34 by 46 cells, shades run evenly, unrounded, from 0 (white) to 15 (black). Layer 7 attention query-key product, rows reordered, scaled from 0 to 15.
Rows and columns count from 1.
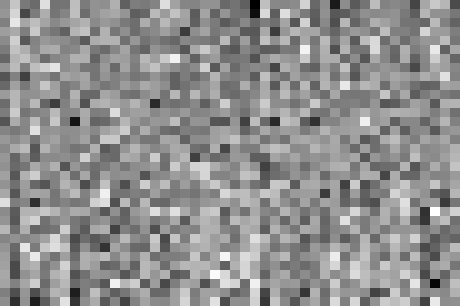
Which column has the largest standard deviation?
26
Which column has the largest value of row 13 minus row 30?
25
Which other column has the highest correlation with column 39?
41
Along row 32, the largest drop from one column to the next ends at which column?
12
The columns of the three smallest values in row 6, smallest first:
31, 44, 38
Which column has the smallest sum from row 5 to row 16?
2
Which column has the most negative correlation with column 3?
43
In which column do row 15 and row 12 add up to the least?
4
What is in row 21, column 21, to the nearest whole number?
5
